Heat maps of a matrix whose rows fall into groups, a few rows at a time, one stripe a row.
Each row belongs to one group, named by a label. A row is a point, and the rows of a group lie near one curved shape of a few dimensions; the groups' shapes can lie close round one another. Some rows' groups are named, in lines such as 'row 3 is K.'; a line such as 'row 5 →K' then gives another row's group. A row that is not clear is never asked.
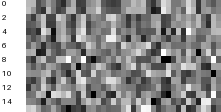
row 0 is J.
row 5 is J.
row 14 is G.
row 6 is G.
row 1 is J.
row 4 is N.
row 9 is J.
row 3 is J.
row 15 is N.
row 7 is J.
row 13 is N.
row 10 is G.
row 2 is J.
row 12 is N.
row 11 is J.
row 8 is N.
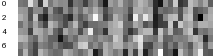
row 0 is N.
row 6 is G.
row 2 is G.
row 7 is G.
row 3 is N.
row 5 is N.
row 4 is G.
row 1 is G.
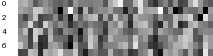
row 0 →N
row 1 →G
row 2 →J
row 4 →G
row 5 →G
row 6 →G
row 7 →N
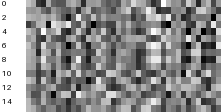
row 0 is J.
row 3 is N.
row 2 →G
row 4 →G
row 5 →J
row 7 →G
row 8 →G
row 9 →G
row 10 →J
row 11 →G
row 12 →J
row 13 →J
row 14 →G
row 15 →N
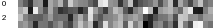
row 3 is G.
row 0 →J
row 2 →G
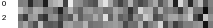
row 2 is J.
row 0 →J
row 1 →G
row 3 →G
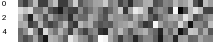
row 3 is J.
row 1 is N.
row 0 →J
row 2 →G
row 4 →N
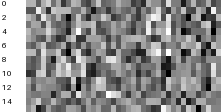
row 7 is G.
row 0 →G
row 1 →N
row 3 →G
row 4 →G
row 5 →J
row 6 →J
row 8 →J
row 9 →N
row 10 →N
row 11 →J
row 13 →J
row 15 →J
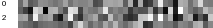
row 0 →G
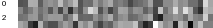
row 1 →J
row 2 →N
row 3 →J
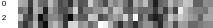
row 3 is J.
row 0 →G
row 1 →N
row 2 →G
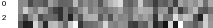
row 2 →J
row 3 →N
